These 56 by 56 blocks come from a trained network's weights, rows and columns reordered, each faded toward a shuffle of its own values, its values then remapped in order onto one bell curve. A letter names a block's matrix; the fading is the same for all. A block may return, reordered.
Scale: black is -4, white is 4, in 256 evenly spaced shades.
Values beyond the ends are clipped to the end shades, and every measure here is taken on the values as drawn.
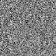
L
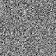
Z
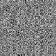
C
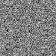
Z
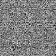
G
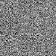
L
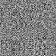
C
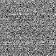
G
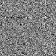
L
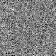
C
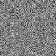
C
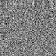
C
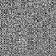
C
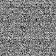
G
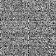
G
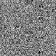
C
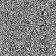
C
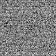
G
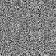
Z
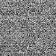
G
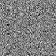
C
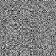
Z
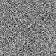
Z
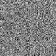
C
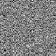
Z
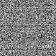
G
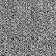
Z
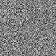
Z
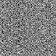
C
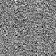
C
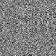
Z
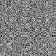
Z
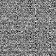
G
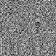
Z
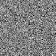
L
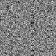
C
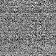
G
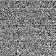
G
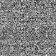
G
